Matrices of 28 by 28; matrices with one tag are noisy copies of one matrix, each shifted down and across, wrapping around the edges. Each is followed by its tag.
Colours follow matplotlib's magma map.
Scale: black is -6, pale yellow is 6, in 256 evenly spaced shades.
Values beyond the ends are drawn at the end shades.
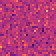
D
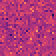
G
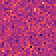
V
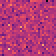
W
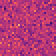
D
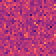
G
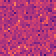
G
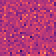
D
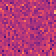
V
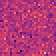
D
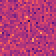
V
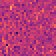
V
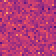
W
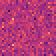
G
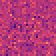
W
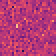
V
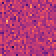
V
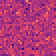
G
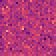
W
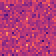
G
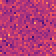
D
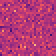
D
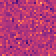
D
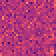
V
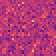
G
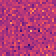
D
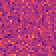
D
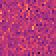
V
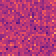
W
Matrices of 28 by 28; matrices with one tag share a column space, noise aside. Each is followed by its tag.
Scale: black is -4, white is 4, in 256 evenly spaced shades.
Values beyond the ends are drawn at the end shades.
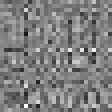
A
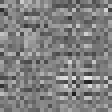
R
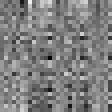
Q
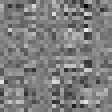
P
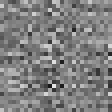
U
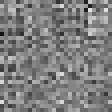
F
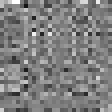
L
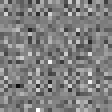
U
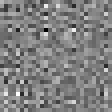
P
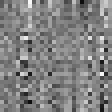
Q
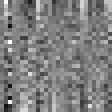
Q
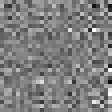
P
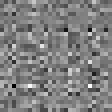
U
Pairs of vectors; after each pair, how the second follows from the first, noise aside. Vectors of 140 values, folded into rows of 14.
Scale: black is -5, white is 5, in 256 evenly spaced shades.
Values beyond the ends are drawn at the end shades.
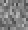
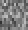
copied.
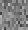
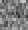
shuffled.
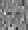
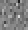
reversed, negated, partly zeroed.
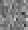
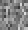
shuffled.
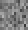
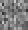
reversed.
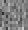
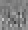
wrapped around, negated, partly zeroed.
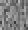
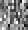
wrapped around, negated, scaled up.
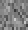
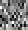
wrapped around, negated, scaled up.
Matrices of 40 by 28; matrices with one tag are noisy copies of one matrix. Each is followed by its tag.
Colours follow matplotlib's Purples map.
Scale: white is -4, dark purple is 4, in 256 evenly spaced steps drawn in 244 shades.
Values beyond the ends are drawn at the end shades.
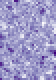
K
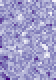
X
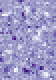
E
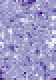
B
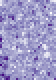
X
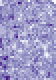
X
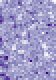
X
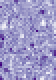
K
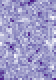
B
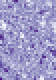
K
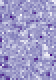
X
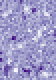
E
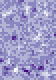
E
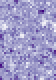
K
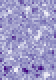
E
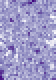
B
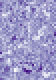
E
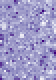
K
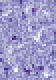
E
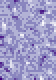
K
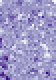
X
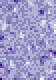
K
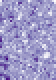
X
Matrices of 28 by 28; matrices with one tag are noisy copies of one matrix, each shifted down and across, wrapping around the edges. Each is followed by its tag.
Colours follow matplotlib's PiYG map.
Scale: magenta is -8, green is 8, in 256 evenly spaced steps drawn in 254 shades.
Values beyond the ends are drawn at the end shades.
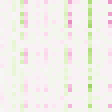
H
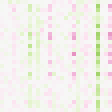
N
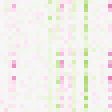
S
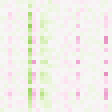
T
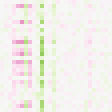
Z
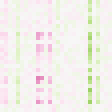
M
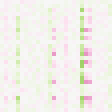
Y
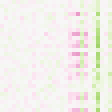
Z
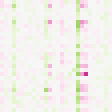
Y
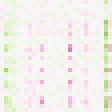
T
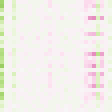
Z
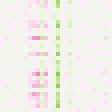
Z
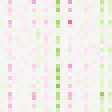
N
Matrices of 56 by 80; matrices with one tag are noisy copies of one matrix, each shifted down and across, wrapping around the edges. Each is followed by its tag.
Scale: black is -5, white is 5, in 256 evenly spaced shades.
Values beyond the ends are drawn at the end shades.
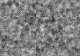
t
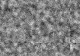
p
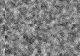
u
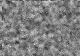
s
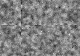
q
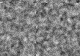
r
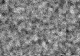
t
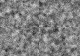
t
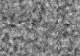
r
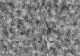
p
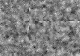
s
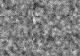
p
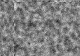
p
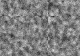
p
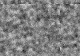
s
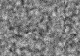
r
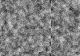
u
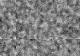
q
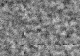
s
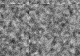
q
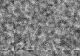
q
